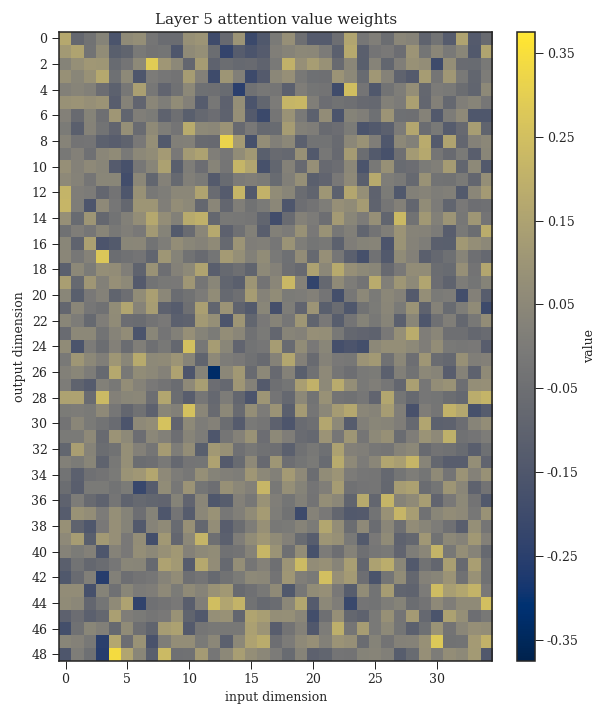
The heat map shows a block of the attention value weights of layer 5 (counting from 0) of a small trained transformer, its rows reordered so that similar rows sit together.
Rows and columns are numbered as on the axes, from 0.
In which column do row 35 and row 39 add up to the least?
7
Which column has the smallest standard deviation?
17
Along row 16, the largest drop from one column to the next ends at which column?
3
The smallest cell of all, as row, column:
26, 12
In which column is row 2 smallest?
30
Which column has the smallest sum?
20
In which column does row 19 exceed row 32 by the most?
18
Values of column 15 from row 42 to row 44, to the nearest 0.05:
0.05 -0.05 -0.05
